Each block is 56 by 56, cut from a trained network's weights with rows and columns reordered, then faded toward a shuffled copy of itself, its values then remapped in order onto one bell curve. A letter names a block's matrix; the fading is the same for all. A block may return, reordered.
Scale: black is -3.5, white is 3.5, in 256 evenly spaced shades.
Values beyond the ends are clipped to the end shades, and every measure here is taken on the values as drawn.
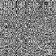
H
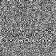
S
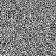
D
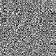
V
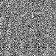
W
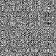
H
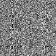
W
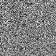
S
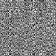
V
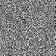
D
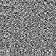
D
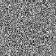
W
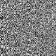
W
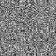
D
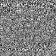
S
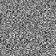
D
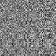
D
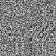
H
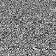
S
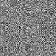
H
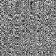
H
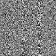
W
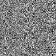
W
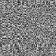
V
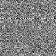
V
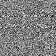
S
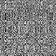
H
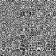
V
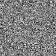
S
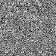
S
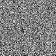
S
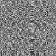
D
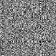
W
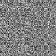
D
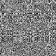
V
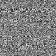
S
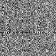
W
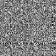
W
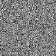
W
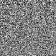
S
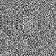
D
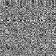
V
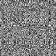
V
